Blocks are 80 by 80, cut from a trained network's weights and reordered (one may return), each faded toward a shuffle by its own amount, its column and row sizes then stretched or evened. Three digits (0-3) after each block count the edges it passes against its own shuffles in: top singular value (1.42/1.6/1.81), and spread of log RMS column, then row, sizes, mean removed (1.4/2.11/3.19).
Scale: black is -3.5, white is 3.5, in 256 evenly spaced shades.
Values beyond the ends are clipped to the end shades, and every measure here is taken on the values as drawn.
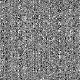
2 2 1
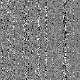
0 3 1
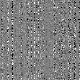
1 3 1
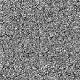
1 0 1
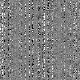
2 3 1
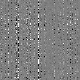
3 3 1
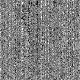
3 2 0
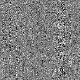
1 2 0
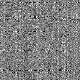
2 0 2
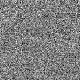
2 0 0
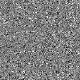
2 1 2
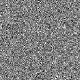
2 1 0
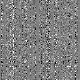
0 3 1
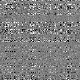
3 2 3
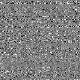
0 0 3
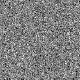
0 1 0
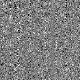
1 2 0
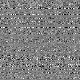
0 0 3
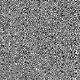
2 2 1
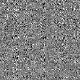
2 2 2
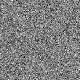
0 0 0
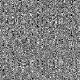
3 2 0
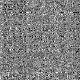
1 0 2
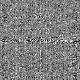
1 1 2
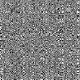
3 2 2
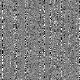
1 3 0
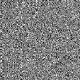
1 1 1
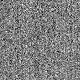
0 0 0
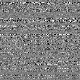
2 0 3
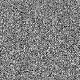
1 0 1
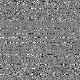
0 0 3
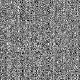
1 1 1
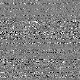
0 1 3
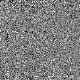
0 2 1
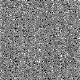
0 1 2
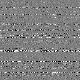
2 0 3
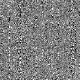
1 2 0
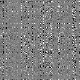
0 3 2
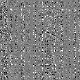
0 3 2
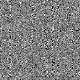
2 2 1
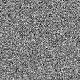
2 0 0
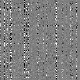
2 3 1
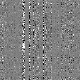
2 3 1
